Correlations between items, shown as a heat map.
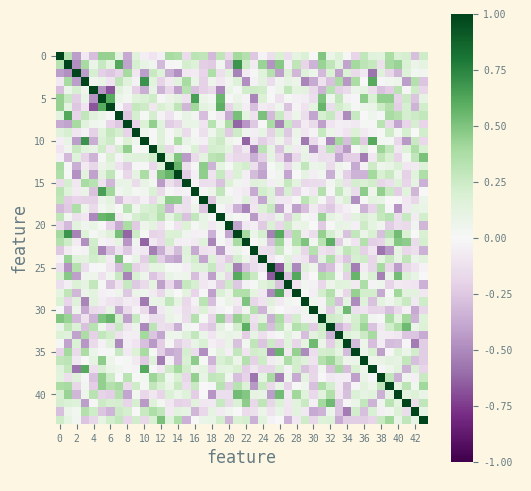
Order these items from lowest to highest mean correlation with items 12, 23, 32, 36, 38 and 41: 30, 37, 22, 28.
37, 30, 28, 22
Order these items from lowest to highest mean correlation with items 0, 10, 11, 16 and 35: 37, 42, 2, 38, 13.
2, 13, 42, 38, 37
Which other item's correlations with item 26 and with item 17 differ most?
35
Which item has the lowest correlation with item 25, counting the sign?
26
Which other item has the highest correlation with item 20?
8
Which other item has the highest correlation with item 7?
1
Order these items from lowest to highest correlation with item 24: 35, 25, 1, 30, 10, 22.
30, 10, 25, 22, 35, 1
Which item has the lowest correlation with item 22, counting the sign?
10
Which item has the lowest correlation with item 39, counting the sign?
23
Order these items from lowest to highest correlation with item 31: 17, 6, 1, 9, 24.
17, 24, 9, 1, 6
